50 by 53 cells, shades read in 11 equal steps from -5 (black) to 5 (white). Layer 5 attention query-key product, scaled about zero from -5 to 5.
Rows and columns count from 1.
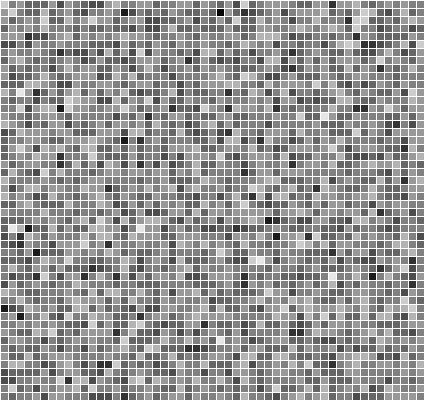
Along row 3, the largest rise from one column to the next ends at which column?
45
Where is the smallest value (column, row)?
28, 2
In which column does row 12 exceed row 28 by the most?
3
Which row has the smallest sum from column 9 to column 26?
4
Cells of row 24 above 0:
24
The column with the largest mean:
9
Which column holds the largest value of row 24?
32
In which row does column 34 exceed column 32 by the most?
37
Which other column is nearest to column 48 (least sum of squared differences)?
21
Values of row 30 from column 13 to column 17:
2 2 0 -1 2
